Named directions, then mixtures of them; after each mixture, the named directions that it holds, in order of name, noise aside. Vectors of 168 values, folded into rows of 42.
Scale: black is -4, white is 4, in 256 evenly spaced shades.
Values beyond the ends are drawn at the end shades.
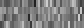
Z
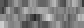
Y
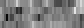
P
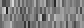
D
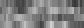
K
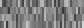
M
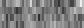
M, P, Z.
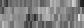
P, Y, Z.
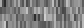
M, Y.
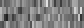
P, Z.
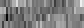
D, K, P.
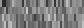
D, M, Y.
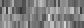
D, K.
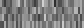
M, P, Z.
